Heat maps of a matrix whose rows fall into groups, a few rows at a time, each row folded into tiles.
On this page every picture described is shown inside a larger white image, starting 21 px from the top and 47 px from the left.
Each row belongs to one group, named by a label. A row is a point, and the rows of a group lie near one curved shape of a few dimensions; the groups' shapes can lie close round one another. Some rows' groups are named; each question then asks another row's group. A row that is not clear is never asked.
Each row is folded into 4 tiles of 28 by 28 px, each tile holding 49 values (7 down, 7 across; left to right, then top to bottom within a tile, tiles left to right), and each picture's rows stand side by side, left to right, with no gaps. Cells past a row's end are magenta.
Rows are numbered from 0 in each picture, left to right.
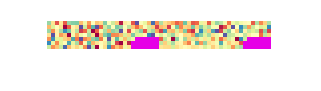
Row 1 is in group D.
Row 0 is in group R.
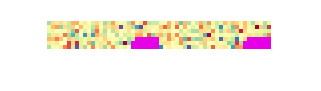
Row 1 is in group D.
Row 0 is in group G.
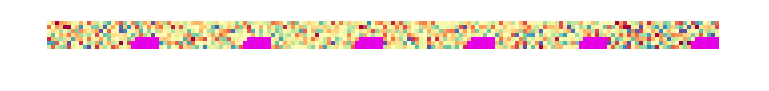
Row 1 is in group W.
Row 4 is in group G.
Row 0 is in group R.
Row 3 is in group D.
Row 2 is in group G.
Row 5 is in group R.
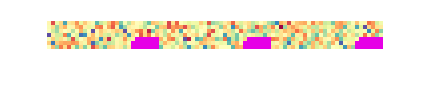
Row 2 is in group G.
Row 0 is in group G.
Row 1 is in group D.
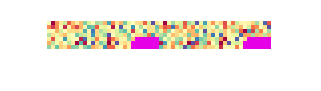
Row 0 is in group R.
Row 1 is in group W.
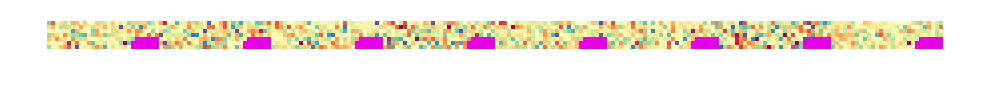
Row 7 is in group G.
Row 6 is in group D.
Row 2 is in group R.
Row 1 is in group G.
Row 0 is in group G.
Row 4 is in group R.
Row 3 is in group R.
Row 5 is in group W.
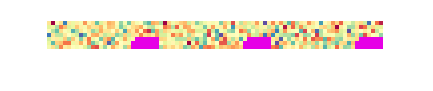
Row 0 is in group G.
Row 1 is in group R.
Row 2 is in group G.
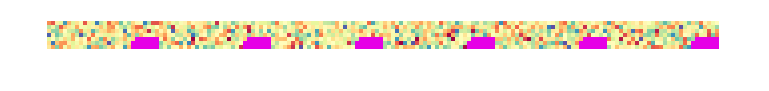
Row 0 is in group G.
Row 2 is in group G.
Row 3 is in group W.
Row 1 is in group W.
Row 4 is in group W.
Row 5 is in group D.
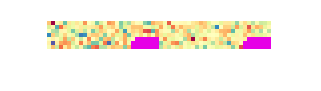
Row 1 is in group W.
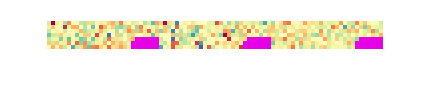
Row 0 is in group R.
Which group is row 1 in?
W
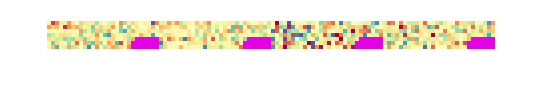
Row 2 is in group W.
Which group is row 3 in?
R
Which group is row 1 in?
D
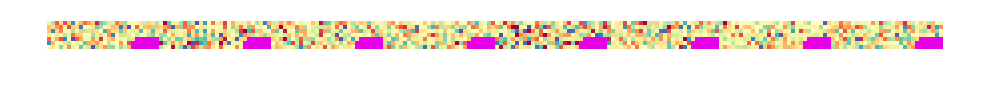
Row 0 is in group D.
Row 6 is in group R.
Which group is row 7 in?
D
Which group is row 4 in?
R
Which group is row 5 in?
D
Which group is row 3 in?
R
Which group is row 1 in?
W
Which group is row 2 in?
D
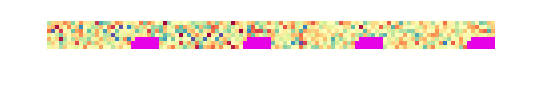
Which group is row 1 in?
R
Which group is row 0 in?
D
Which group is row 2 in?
G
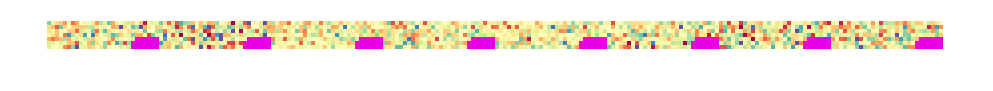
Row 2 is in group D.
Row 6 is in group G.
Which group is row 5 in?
G
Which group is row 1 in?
R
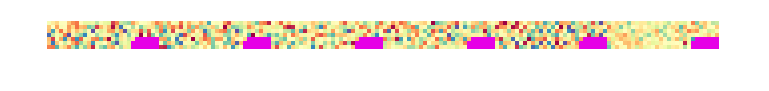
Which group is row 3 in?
D
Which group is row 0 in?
G
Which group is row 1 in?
G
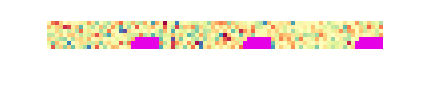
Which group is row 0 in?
R
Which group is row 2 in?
D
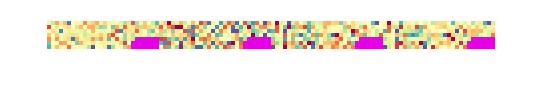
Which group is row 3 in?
W
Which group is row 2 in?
W
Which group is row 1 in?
R
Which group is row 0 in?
D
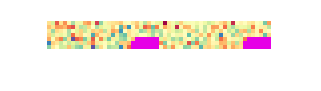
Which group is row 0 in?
D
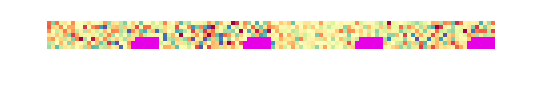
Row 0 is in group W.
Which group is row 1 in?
R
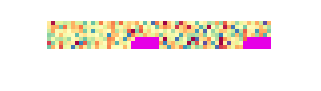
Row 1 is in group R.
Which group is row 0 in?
W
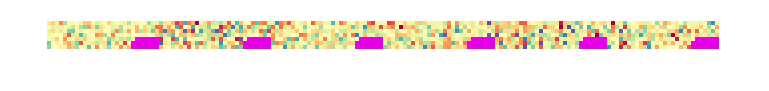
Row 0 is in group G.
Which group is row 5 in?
W
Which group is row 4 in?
G
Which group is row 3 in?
R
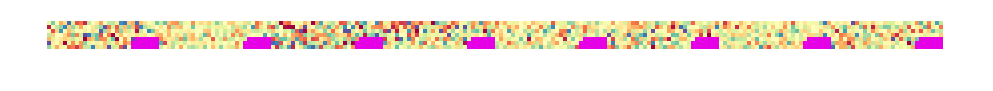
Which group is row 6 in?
R
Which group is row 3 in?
D
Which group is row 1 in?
G
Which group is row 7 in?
D
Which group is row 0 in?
D
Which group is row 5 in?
G
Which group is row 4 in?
W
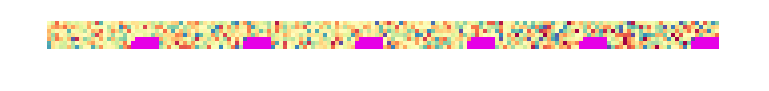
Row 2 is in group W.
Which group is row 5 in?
D
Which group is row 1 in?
D
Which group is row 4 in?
R
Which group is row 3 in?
G
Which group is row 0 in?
D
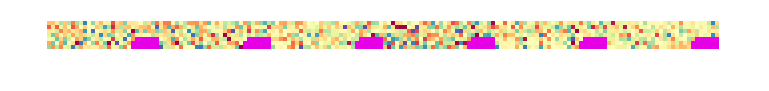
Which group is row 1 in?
W
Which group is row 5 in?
R
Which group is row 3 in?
R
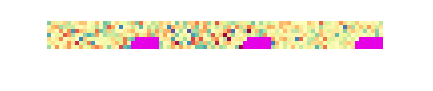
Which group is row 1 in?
W
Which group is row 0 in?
D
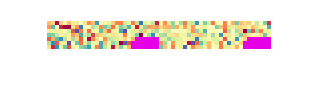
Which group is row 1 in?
W
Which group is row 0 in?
R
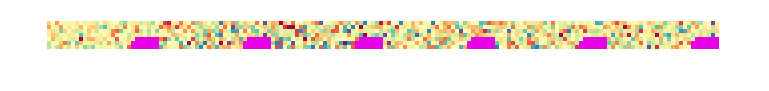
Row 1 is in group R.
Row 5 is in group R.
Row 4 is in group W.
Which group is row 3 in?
G
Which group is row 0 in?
W
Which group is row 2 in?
R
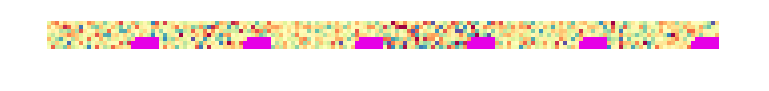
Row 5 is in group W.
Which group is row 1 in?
R
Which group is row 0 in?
R
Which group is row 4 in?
W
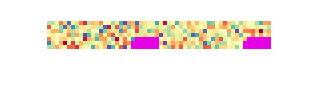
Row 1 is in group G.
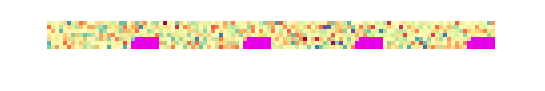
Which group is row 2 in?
W
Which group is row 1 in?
R
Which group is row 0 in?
D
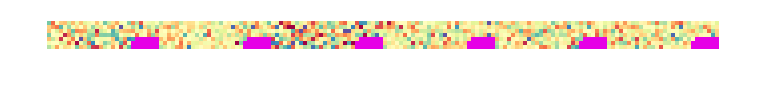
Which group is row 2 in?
R
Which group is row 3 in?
R
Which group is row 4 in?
D
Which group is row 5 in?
D
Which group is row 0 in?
D
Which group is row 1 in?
G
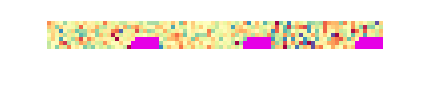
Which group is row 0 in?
W
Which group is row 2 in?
W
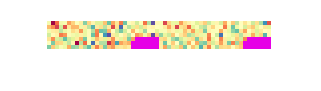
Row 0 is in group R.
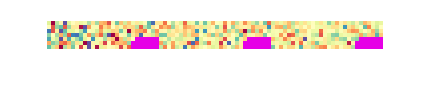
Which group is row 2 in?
D
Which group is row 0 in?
W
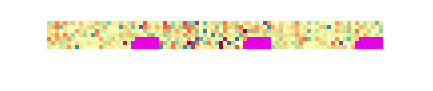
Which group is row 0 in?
G
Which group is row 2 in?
W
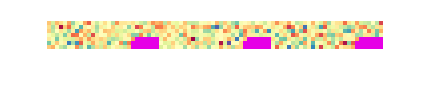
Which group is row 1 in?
W
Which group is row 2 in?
R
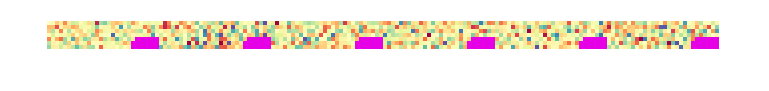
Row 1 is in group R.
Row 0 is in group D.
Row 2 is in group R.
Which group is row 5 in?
W
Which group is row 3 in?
G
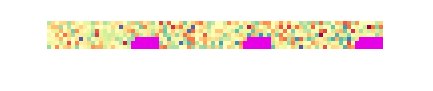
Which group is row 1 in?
G
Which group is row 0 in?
D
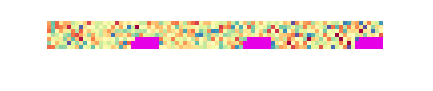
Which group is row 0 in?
G
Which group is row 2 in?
D
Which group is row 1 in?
D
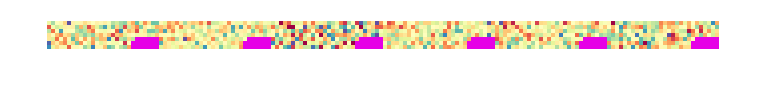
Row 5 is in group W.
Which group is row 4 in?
G
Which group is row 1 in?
D
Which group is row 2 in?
R
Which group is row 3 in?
R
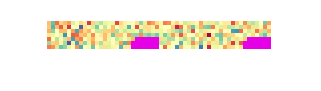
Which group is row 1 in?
R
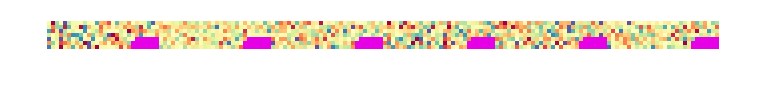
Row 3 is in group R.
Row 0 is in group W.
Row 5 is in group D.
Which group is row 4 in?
R
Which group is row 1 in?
W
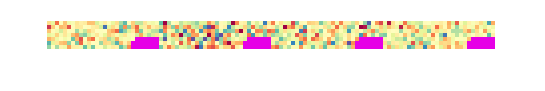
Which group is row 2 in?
G
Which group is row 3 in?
R
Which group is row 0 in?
W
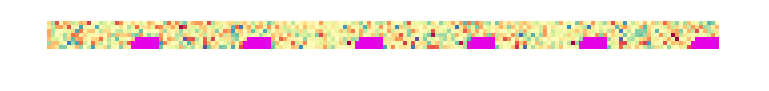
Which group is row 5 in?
W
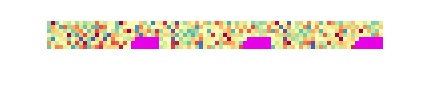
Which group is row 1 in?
W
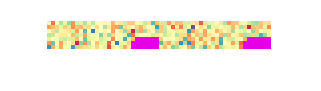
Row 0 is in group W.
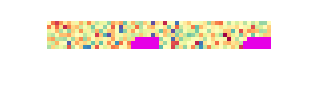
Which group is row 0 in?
R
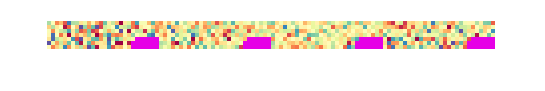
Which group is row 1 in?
W
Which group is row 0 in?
R
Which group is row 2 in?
D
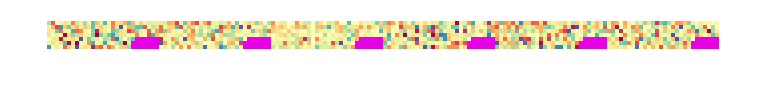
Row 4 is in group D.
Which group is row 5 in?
D
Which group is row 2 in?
W
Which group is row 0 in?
D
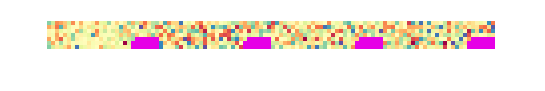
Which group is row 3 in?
W
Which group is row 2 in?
W
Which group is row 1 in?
D
